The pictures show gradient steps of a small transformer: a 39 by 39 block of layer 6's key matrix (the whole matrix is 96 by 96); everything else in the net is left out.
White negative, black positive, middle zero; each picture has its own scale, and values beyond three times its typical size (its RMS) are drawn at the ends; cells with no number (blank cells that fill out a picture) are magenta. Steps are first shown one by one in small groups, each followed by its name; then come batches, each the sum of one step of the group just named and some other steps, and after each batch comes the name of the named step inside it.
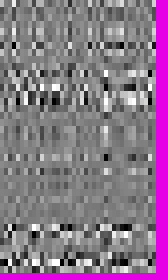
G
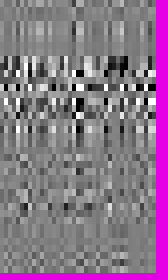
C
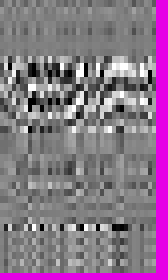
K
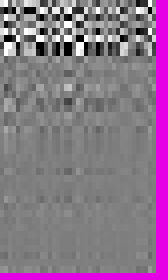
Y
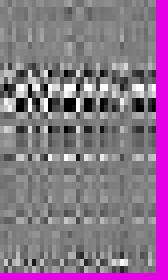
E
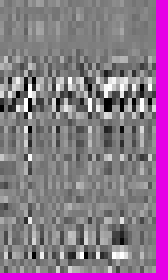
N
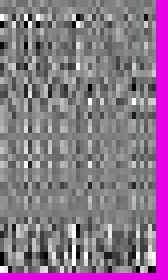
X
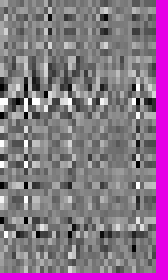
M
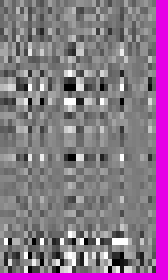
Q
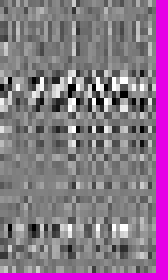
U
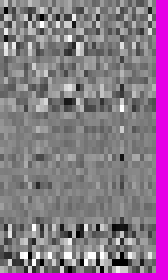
Y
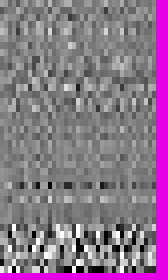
E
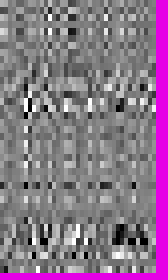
N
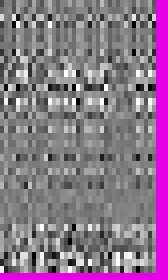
C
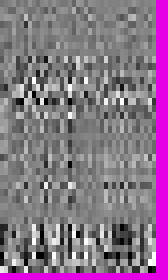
X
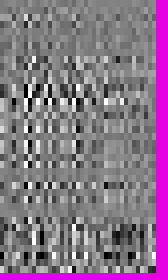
X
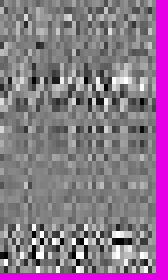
U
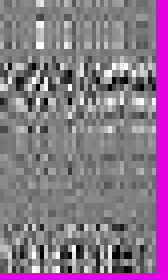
K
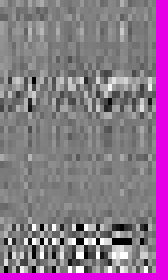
N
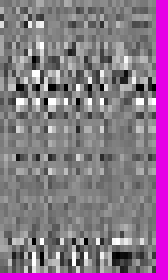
Q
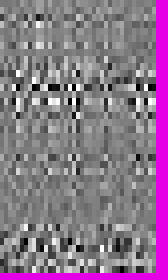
C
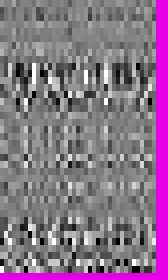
G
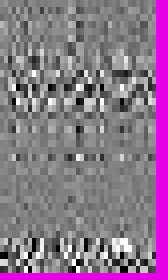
Q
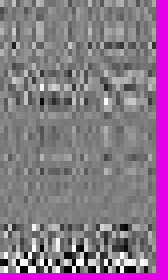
G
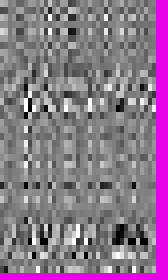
N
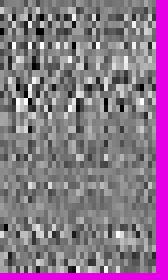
K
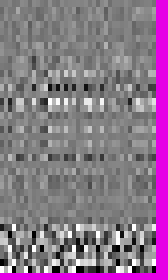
Q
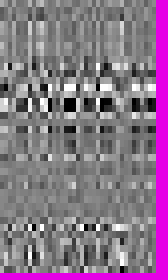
E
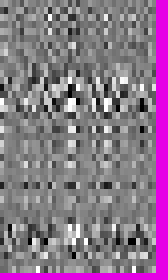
U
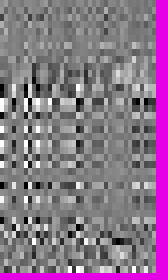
M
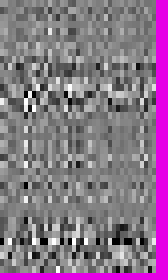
N
